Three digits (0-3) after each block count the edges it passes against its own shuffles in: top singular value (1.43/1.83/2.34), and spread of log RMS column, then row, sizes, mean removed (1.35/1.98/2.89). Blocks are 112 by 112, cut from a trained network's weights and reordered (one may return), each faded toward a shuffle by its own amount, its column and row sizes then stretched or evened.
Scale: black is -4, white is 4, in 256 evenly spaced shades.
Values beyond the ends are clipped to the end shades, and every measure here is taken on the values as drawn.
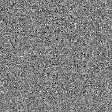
0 1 2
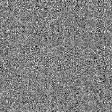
1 2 2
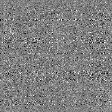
0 2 3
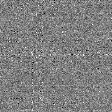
0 2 2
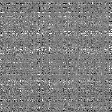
2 3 3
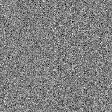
1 1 0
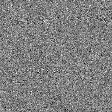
0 1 1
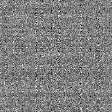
1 3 0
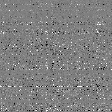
1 2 3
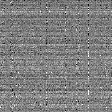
3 3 1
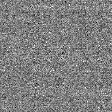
0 2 1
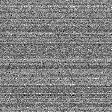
3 1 2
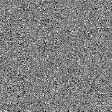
1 2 2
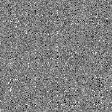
1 2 2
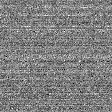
2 0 2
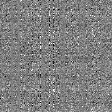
1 3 1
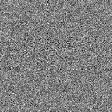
2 0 1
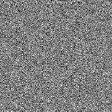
2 2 0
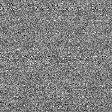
0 1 2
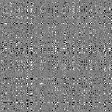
3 3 3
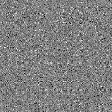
2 1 1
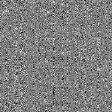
1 3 1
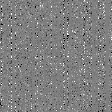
0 3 1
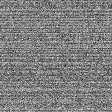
3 0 0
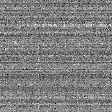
3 1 2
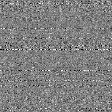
1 0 3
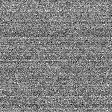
2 0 1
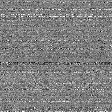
2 0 3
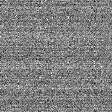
2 2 0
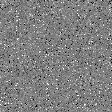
0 1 1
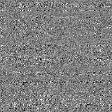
0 2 3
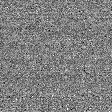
0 0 1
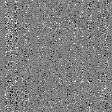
1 3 1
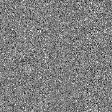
0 2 0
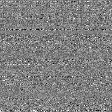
0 0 3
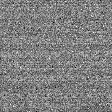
1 1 0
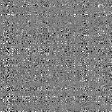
0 3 3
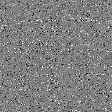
1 1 2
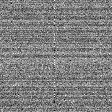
3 1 0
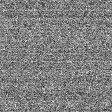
1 1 0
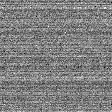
3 1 1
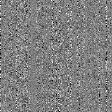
0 3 0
